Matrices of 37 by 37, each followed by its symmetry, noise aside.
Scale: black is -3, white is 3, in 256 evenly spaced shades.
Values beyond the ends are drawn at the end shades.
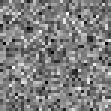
symmetric.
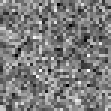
symmetric across the other diagonal.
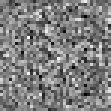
mirrored top to bottom.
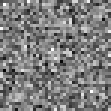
symmetric.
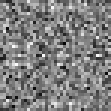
mirrored top to bottom.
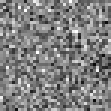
no symmetry.
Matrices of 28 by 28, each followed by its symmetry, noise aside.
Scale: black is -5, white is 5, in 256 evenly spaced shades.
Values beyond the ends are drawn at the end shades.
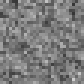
symmetric.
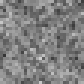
symmetric across the other diagonal.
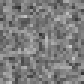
mirrored top to bottom.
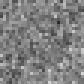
symmetric.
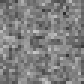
mirrored top to bottom.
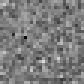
symmetric.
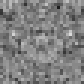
mirrored left to right.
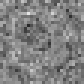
symmetric.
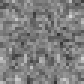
mirrored left to right.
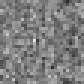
mirrored top to bottom.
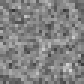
symmetric.
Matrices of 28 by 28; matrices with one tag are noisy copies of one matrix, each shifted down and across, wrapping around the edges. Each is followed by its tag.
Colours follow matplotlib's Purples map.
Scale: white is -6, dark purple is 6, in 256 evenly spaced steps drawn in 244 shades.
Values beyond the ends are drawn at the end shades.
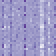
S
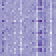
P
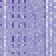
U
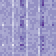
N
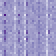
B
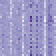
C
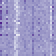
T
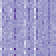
B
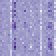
N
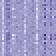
C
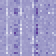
N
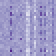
S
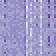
U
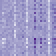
C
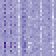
C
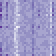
T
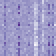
S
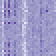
T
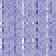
B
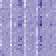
N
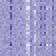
S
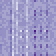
U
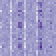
N
